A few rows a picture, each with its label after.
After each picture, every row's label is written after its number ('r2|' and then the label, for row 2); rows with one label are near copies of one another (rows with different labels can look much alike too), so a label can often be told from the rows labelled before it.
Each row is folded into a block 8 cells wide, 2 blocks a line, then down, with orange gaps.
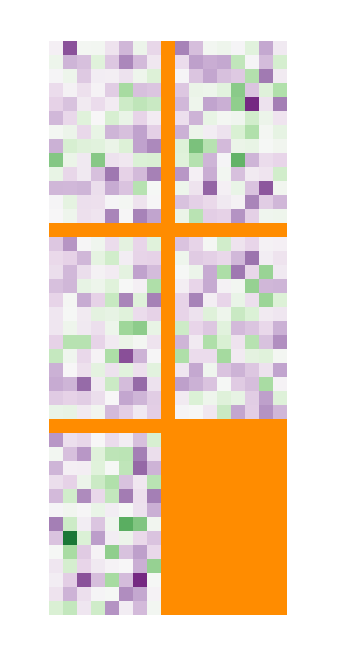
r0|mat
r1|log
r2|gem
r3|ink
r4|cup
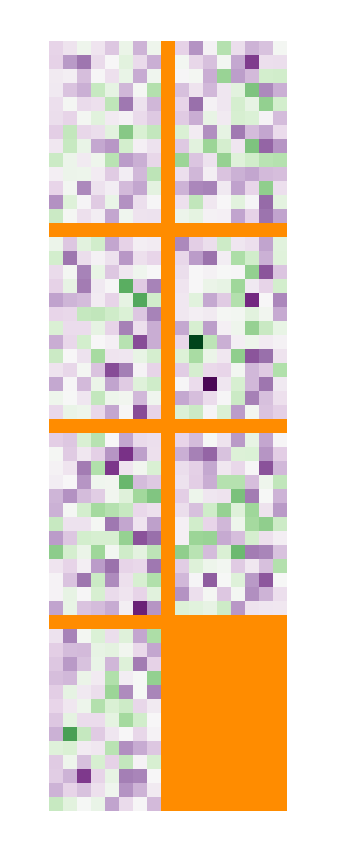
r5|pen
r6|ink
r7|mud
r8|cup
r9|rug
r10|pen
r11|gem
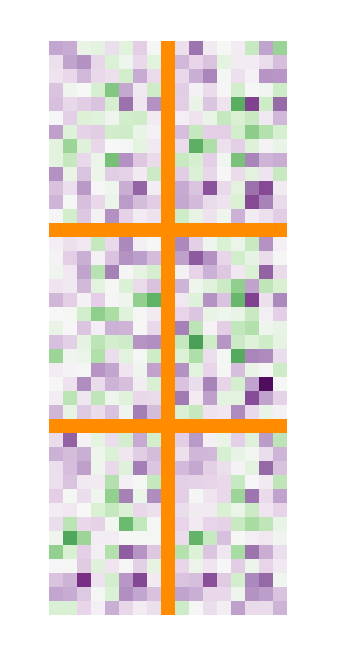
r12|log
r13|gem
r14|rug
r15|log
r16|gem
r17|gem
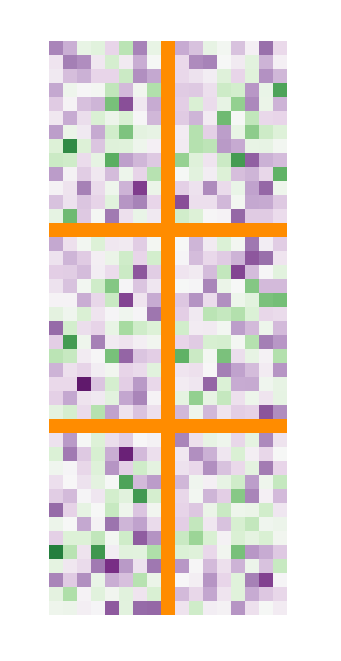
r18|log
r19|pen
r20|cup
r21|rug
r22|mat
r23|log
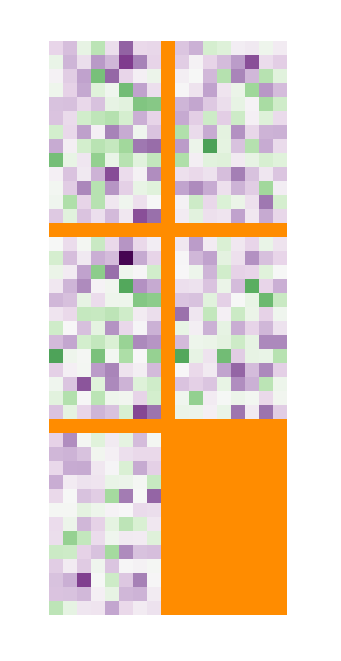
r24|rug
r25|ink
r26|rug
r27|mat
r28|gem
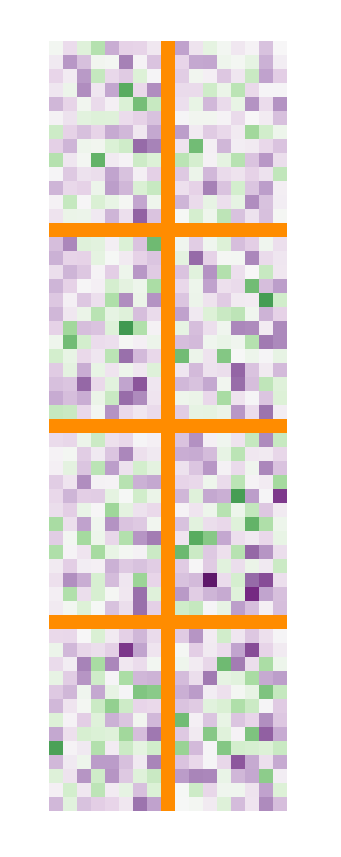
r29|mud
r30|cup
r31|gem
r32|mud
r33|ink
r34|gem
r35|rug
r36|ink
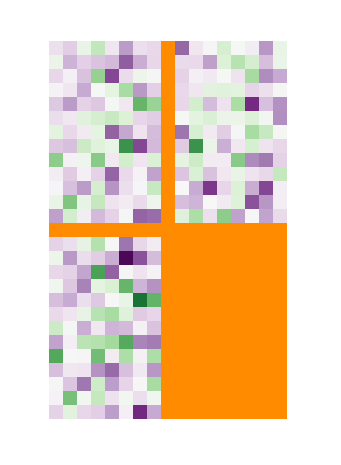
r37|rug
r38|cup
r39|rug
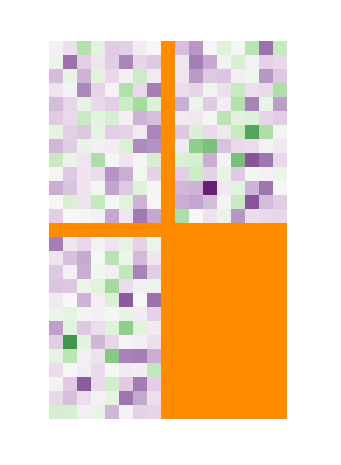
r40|mud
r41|gem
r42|cup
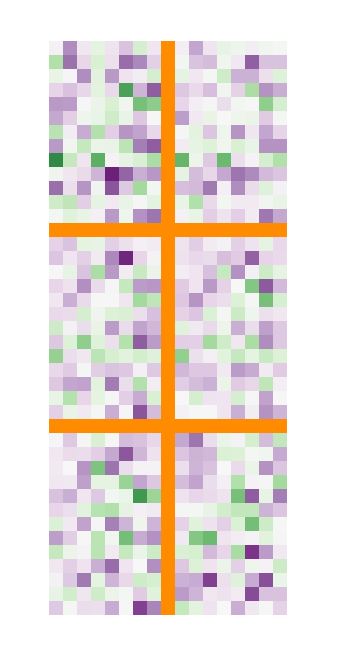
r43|mat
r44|mat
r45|ink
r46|ink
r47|rug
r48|gem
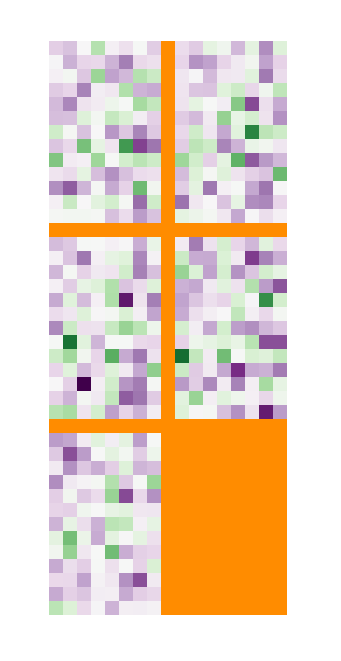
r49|ink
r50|pen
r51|cup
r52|mat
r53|log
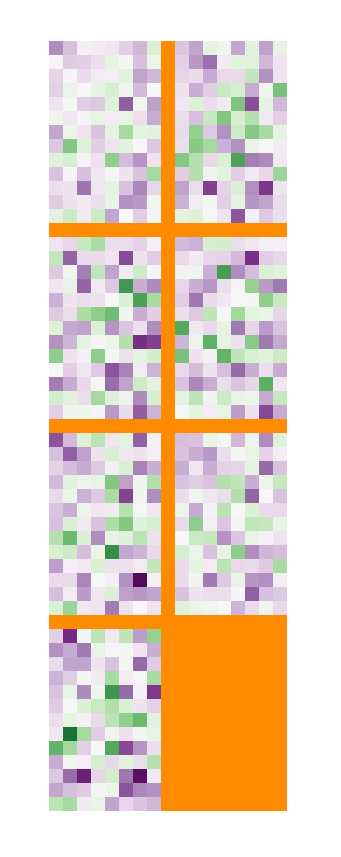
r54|cup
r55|pen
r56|mud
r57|ink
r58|log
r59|pen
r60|gem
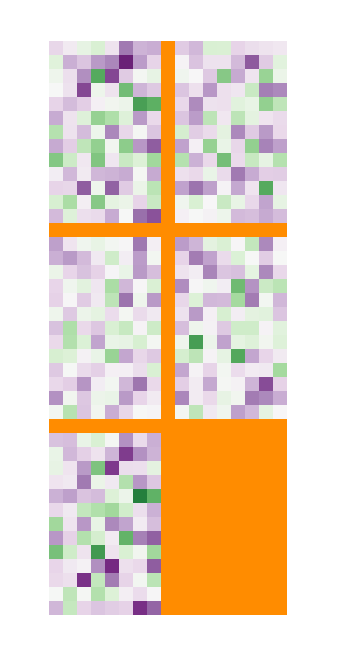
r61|rug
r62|ink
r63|log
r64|log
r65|rug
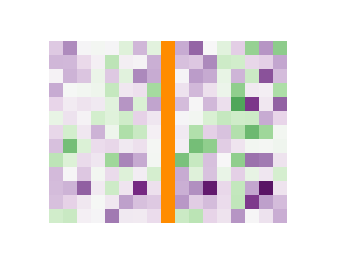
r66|gem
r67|gem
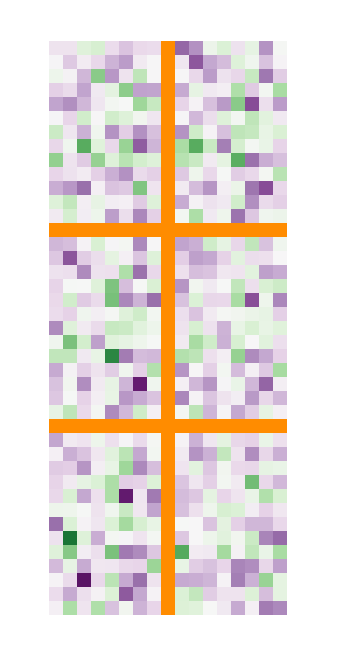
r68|ink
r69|log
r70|log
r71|log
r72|cup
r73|mat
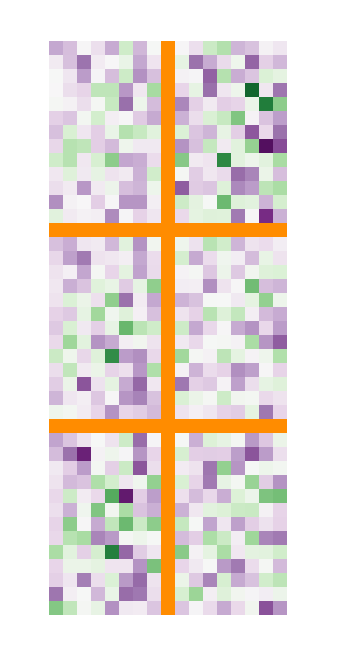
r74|pen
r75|mud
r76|pen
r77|mud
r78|pen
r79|rug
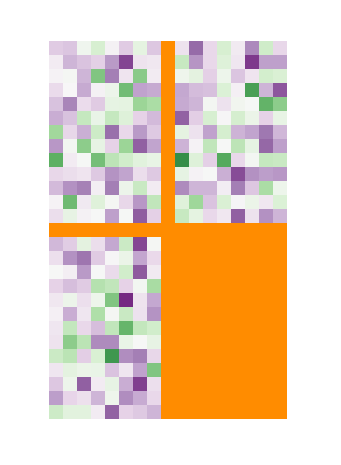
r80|ink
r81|mat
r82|pen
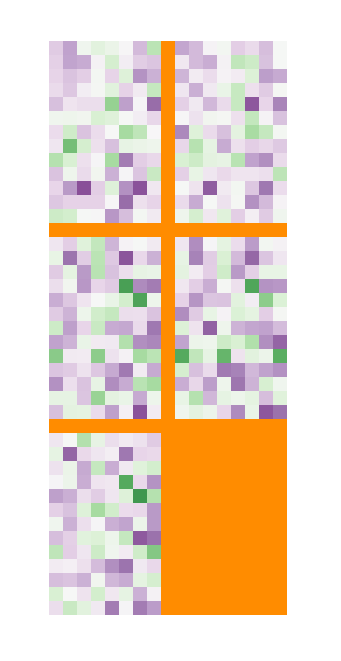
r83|gem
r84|cup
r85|mud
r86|mat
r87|mud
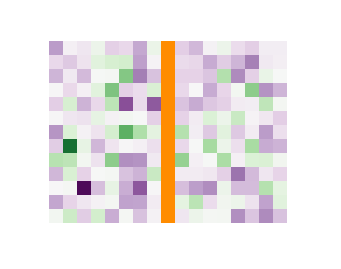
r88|cup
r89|ink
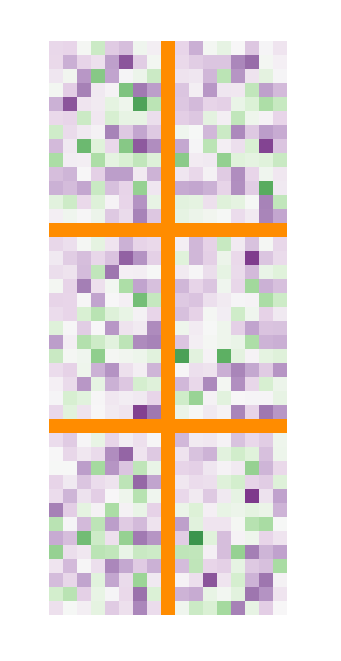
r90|ink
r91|ink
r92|rug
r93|mat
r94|ink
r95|cup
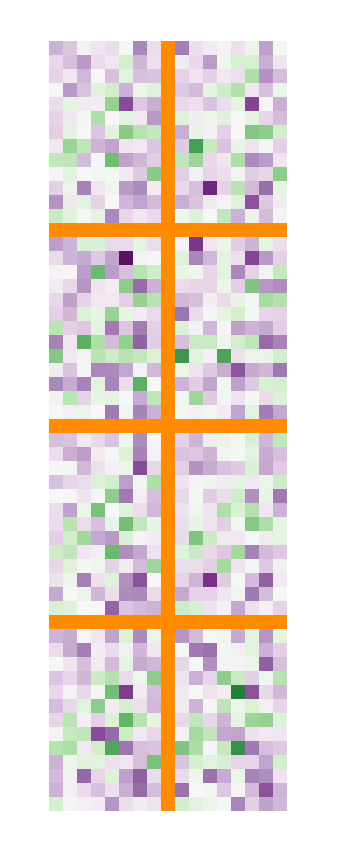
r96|pen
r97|cup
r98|ink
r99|mat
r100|pen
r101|gem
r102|pen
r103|pen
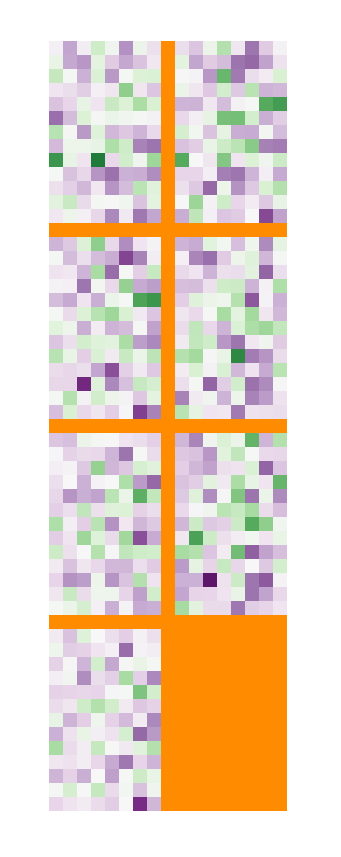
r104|mat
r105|rug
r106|rug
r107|pen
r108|ink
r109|gem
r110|mud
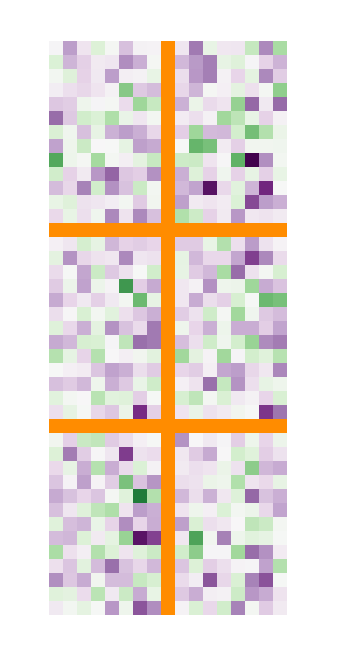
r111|mat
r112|gem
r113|mud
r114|rug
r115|mud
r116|cup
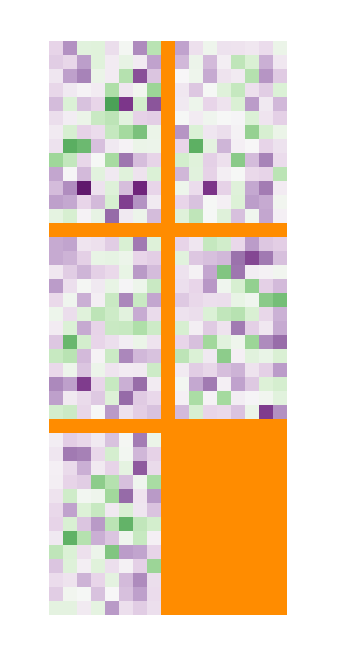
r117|gem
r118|cup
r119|gem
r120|rug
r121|pen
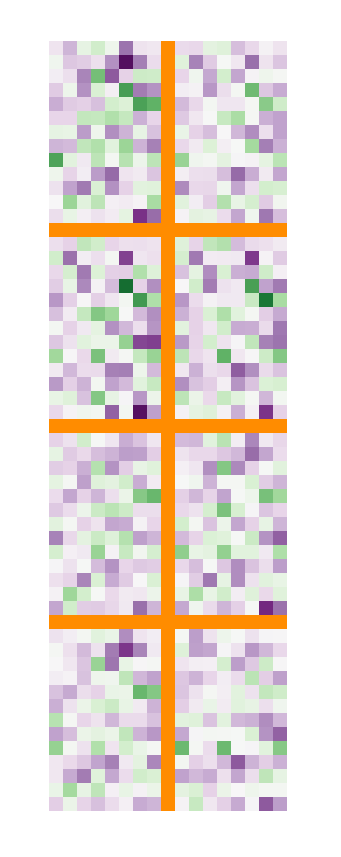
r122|rug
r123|mud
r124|mud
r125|mud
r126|rug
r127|rug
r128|rug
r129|mat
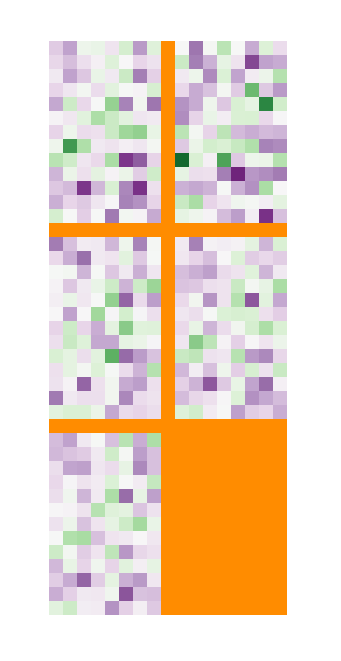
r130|gem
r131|mat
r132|pen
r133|gem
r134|gem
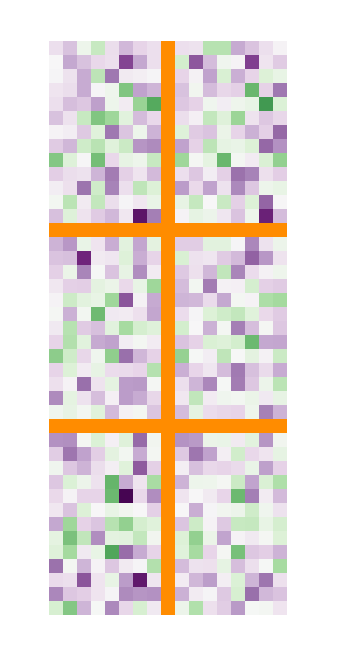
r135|rug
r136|mud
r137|pen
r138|rug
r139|log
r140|log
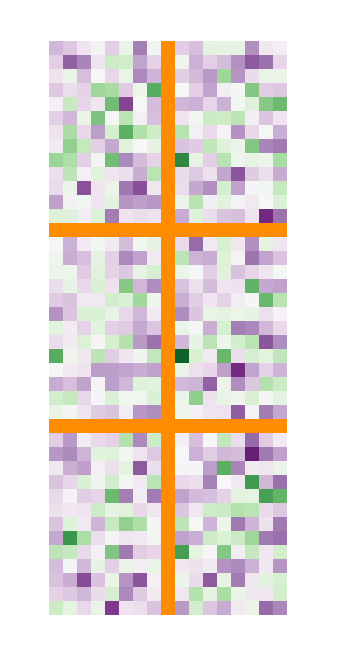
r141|pen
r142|rug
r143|mat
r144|mat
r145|gem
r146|rug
